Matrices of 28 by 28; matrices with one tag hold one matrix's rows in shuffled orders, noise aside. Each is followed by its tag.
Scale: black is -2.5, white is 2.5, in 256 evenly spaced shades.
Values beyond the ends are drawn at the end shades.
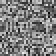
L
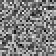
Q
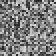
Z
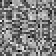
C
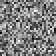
Q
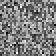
Q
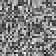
L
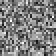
L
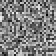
Q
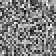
Q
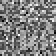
Z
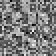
C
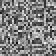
L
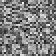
C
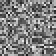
L
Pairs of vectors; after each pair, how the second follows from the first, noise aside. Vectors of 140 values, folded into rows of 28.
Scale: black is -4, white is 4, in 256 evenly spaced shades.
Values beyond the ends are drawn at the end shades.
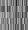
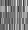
negated.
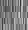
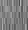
negated, shrunk.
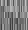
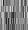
shuffled.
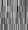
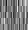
negated.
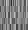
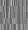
negated, shrunk.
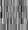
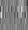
negated, partly zeroed.
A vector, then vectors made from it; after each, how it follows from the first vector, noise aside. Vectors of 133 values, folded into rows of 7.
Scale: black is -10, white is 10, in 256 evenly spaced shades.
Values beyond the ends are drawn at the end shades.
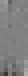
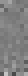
sign-scrambled.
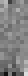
scaled up.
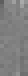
reversed, negated, shrunk.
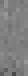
partly zeroed.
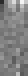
reversed, negated, scaled up.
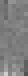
negated.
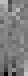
scaled up.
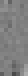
partly zeroed.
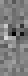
wrapped around, scaled up.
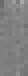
reversed, negated, shrunk.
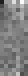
reversed, negated, scaled up.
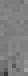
partly zeroed.
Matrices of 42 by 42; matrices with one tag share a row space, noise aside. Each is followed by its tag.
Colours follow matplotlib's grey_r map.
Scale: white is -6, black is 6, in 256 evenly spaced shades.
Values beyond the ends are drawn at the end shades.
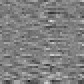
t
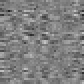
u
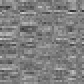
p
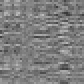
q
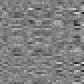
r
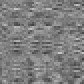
r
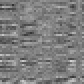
p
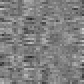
u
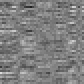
p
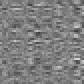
r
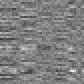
p
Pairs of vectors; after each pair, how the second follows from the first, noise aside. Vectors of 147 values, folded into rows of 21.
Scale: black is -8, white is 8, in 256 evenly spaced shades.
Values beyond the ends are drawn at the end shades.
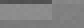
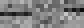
wrapped around, scaled up.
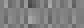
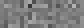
sign-scrambled.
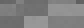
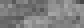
copied.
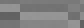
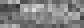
wrapped around, scaled up.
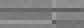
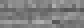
copied.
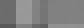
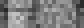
wrapped around, scaled up.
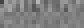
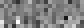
wrapped around, scaled up.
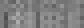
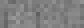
shrunk.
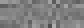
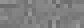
shrunk.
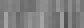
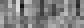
reversed, negated, scaled up.
